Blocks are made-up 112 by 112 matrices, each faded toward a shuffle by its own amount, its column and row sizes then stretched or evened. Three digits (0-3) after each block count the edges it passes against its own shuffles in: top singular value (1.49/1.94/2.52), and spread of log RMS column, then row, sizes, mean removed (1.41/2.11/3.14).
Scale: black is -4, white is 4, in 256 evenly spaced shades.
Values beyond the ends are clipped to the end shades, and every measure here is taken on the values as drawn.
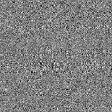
2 1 2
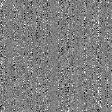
0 3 0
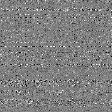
0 1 3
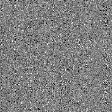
1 2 1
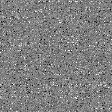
0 1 2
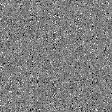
0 2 1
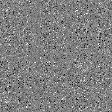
0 2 1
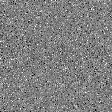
1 0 0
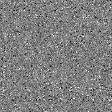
1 1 1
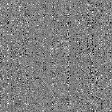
0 3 2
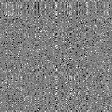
3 2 0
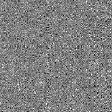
2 2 0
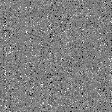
1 2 0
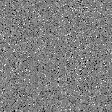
1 1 0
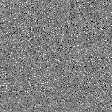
1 0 1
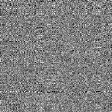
3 2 2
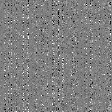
1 3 1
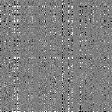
3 3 2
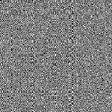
3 2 0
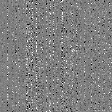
0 3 0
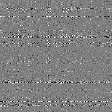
2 1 3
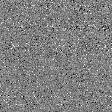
0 0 2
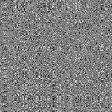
3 2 1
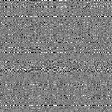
3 0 3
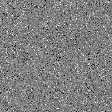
1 1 0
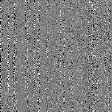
0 3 0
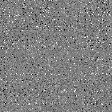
0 1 2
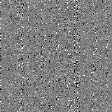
0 3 0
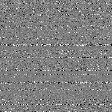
1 0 3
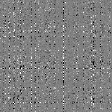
2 3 2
